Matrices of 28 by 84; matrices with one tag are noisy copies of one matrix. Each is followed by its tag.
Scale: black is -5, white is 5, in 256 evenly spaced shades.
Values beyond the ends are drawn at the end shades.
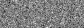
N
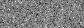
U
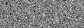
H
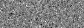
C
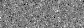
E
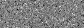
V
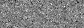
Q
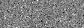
V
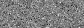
N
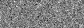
E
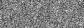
E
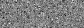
H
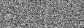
U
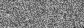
U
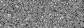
U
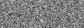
C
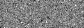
V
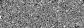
E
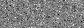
H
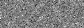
E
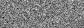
H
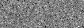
C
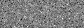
Q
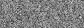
H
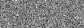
N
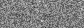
C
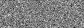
U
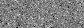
N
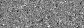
V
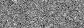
N
